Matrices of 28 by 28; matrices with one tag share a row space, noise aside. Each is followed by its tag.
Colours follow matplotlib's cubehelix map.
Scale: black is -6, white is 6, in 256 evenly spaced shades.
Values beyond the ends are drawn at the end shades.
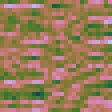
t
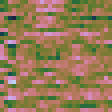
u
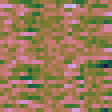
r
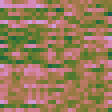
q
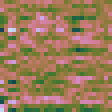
u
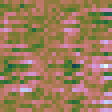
r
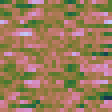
r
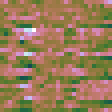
r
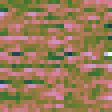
q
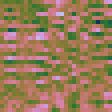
t
